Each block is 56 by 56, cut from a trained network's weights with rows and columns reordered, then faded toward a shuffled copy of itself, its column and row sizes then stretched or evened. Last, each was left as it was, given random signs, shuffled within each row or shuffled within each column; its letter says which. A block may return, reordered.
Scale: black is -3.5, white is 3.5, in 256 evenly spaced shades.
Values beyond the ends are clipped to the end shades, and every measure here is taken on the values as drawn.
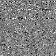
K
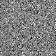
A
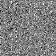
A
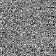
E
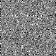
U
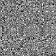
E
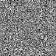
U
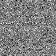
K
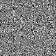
U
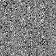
A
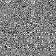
U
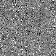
A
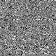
K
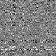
E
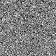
K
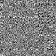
E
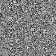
A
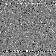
K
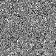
A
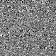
K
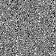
A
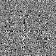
U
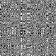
E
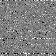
K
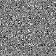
U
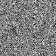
A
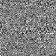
E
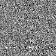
U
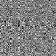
E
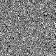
A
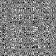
E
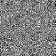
E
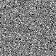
A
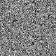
A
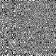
E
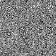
U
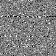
K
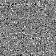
K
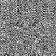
E
